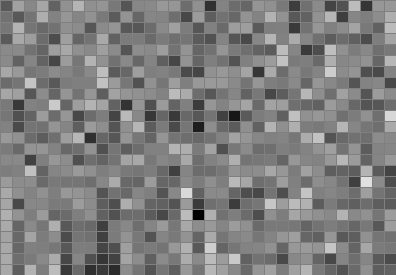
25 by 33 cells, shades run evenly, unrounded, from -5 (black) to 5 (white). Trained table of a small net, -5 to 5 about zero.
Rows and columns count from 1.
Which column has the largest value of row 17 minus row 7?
31
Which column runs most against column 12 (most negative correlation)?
3
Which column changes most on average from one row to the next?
20
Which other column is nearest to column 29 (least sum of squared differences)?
12
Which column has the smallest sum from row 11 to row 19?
17
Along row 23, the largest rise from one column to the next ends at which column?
18
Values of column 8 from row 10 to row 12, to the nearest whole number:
2 -1 1
